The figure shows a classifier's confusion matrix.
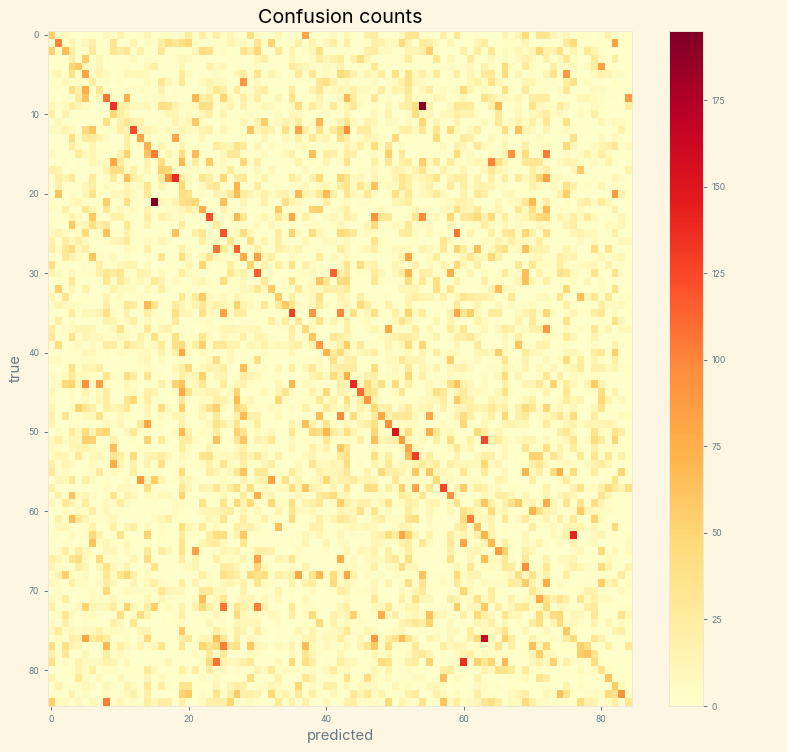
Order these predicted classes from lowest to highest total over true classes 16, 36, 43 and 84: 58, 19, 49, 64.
58, 49, 19, 64
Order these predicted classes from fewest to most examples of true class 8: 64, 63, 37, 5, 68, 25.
37, 68, 64, 63, 25, 5
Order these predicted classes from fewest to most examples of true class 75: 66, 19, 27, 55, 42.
55, 42, 27, 66, 19
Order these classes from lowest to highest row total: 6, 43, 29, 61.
6, 29, 43, 61
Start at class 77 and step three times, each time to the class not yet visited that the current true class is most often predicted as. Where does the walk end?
72
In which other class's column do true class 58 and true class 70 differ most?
30
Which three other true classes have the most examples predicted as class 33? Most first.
62, 22, 46
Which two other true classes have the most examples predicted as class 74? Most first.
55, 83
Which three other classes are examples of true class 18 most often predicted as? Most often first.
17, 72, 11
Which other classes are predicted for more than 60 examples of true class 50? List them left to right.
19, 40, 55
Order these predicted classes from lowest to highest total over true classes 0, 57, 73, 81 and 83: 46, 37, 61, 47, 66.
61, 66, 47, 46, 37
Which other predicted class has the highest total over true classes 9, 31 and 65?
54
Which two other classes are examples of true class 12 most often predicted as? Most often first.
43, 36
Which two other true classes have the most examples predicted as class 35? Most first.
23, 44
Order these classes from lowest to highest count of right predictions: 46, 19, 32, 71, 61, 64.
19, 32, 64, 71, 46, 61
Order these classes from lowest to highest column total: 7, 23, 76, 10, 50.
7, 10, 50, 76, 23
